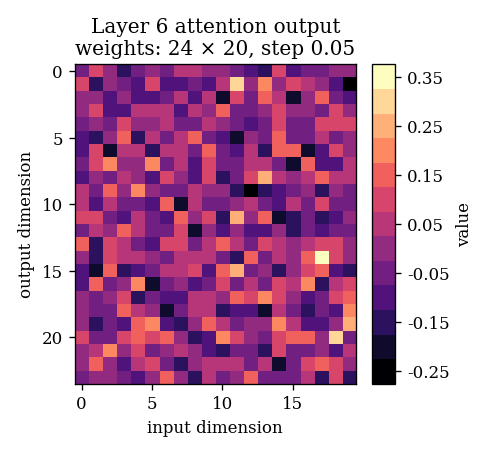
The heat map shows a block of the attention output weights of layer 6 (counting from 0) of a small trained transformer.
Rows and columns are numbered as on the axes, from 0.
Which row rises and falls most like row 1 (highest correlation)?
15
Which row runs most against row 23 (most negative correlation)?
18
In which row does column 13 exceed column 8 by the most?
8
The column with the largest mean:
14
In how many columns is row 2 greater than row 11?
6
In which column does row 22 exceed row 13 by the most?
1
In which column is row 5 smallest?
11
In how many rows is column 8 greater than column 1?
10
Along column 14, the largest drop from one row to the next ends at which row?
22
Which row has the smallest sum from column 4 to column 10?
2
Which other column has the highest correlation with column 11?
13
